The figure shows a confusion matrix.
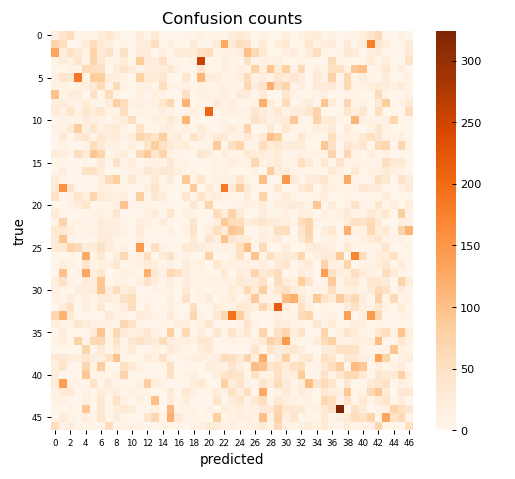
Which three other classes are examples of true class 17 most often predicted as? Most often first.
30, 38, 27
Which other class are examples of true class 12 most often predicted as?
28
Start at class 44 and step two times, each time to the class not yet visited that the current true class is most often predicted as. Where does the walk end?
4
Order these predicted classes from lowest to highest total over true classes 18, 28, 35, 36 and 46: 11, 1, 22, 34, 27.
34, 11, 27, 22, 1
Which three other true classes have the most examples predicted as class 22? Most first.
18, 1, 24
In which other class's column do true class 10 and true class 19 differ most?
39
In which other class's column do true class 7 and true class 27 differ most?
0
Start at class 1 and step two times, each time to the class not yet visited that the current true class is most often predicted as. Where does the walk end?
33
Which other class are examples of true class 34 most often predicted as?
9
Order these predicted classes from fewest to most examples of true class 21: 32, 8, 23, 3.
3, 32, 8, 23
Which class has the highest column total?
27
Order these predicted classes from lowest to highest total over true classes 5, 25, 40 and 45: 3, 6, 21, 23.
23, 21, 6, 3
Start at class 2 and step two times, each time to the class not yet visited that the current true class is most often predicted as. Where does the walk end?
42
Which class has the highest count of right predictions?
31
